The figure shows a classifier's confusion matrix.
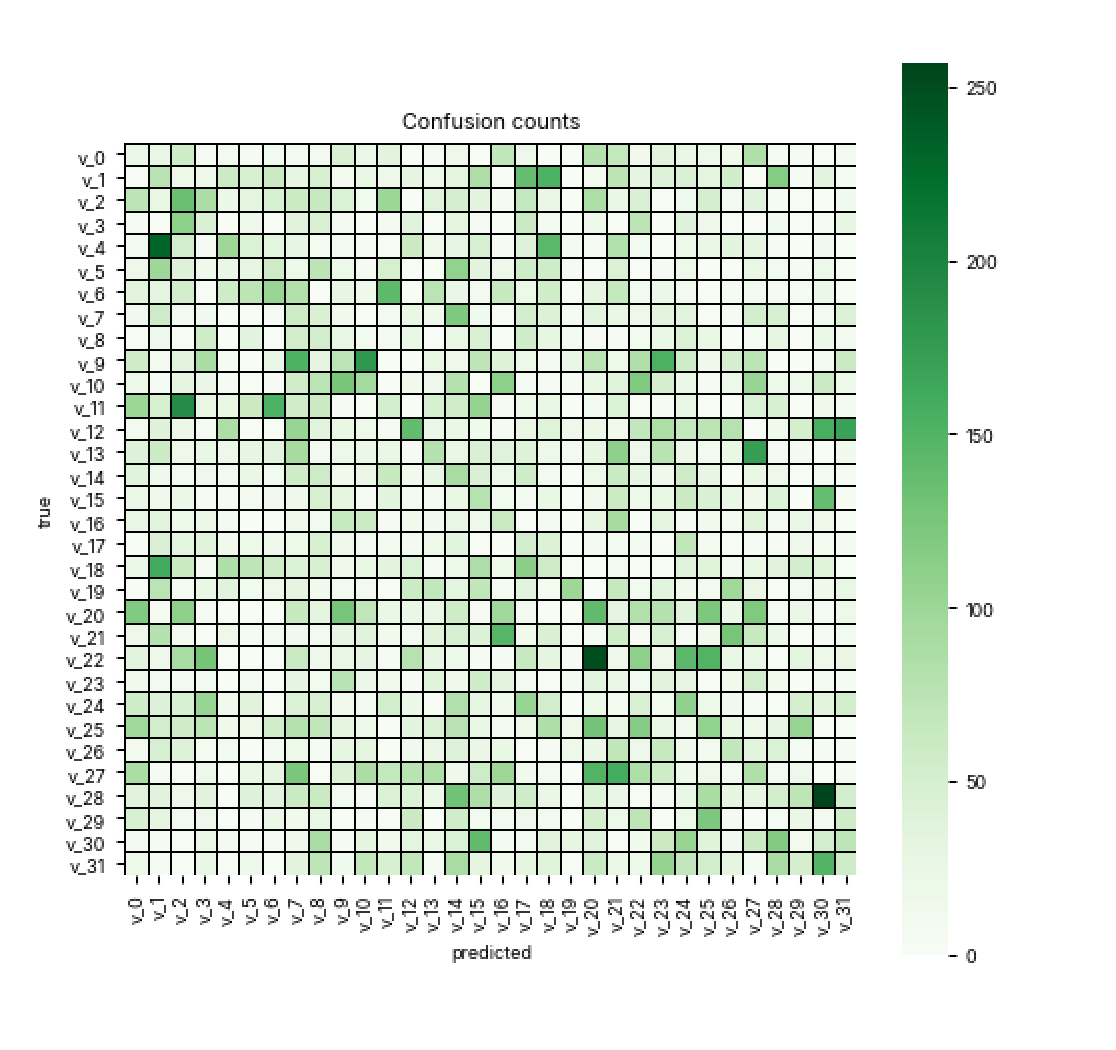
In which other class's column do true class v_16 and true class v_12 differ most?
v_31
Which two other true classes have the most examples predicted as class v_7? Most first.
v_9, v_27
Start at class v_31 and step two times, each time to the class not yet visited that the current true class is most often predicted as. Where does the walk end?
v_15
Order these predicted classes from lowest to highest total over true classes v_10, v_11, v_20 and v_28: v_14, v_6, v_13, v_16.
v_13, v_6, v_16, v_14
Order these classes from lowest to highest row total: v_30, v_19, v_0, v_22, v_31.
v_0, v_19, v_30, v_31, v_22
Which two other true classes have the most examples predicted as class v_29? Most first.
v_25, v_28
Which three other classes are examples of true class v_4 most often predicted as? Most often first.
v_1, v_18, v_21
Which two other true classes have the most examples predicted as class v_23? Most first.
v_9, v_31
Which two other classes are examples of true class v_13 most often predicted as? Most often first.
v_27, v_21
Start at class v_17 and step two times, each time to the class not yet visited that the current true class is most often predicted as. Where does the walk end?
v_3
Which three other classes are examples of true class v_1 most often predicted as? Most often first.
v_18, v_17, v_28
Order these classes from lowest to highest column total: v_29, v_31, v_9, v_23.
v_29, v_31, v_9, v_23
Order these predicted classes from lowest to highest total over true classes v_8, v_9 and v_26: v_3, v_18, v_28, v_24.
v_18, v_28, v_24, v_3
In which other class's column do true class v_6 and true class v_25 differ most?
v_11
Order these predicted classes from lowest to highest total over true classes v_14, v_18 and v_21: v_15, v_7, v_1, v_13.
v_13, v_7, v_15, v_1
